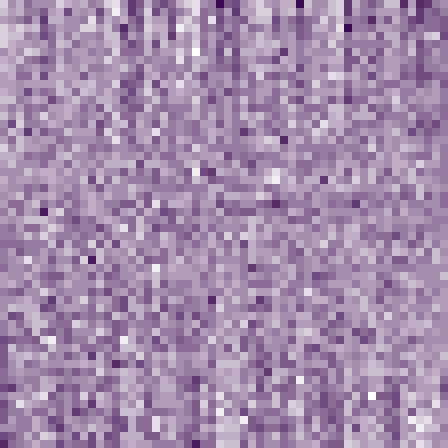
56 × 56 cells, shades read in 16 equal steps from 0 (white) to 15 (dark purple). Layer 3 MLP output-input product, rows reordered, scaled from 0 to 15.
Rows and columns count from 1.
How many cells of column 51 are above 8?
10
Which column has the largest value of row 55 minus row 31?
12
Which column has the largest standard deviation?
25
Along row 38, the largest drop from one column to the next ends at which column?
28
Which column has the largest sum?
56
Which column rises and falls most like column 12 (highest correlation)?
41
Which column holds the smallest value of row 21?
53
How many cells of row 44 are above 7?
22
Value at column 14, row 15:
9
